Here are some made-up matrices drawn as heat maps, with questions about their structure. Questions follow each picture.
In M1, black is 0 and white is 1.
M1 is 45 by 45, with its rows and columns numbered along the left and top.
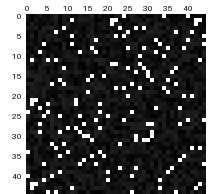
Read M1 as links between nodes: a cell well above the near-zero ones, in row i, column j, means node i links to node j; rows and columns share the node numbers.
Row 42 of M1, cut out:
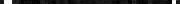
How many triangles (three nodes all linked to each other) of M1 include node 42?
1
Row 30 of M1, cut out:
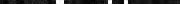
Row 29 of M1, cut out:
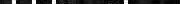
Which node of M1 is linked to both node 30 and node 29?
node 31
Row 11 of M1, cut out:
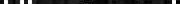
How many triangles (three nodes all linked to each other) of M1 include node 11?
1
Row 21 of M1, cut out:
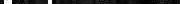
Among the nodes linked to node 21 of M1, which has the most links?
node 1
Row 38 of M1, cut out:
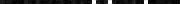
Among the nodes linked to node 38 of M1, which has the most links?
node 27
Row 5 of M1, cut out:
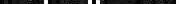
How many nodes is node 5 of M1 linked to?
4
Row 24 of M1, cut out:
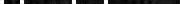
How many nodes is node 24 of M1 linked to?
4
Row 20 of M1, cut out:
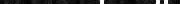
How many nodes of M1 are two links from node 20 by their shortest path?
5
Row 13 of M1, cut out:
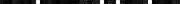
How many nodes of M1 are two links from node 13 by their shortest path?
8
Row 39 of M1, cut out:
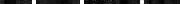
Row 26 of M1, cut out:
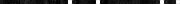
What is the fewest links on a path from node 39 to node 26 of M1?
6
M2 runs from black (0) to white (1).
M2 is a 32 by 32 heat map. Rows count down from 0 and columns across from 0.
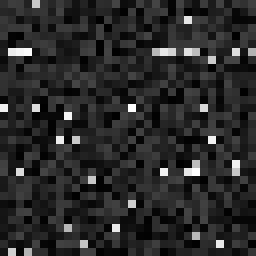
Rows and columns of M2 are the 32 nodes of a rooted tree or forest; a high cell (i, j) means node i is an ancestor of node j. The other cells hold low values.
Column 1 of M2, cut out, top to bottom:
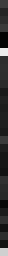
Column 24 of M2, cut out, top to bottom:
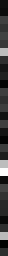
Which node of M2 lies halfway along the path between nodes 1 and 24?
21
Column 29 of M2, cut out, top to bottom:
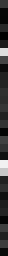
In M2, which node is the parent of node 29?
20
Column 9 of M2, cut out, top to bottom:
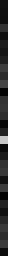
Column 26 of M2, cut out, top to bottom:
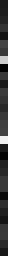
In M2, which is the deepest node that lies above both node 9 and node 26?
17
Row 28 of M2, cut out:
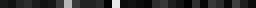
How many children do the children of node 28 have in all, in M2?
1
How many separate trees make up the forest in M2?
10
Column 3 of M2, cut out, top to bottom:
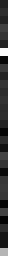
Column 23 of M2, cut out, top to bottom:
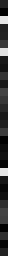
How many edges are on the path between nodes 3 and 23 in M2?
5
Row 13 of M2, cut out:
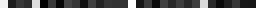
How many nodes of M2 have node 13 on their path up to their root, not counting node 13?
4
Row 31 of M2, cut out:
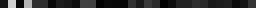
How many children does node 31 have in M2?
2
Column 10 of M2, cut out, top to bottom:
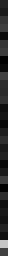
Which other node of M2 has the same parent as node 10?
27
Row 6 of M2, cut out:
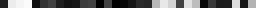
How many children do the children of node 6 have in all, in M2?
4
